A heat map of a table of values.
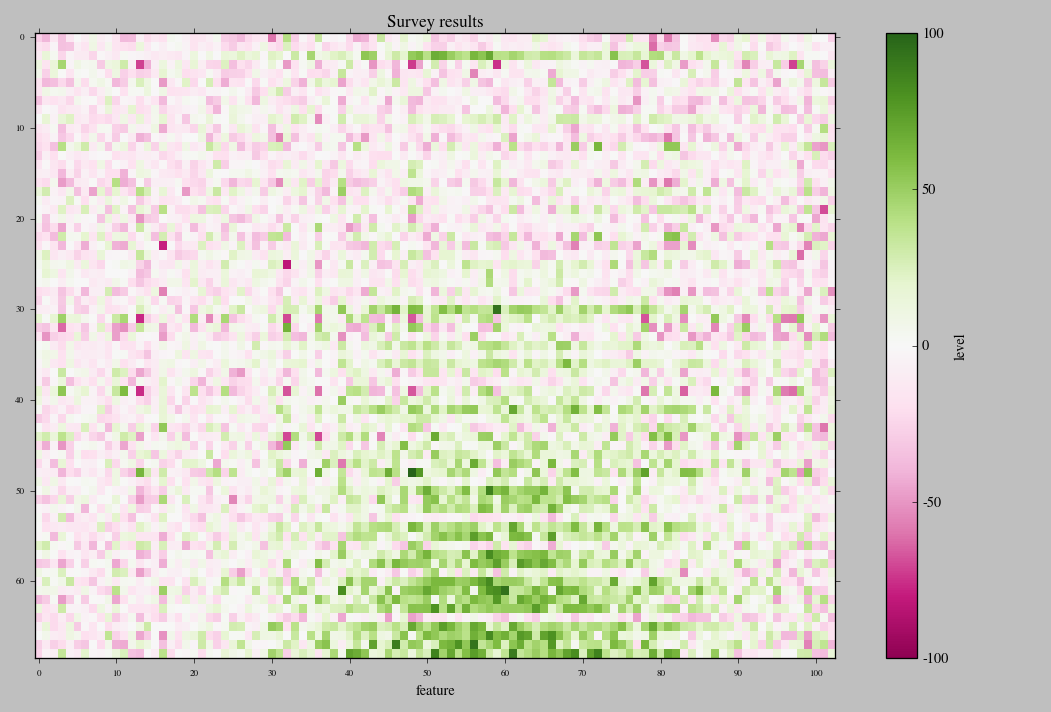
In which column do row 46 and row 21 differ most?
51
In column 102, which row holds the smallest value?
28
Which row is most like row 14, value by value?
29
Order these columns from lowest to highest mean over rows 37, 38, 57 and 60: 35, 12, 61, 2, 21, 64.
12, 21, 2, 35, 61, 64
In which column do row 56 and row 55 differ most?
66
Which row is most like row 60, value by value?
2
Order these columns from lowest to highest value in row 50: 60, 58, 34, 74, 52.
34, 52, 74, 60, 58
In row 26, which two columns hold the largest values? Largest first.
58, 67
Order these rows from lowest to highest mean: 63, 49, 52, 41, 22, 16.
16, 22, 49, 52, 41, 63
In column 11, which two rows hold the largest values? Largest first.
39, 31
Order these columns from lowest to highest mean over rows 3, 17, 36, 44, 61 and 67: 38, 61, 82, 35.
38, 35, 82, 61
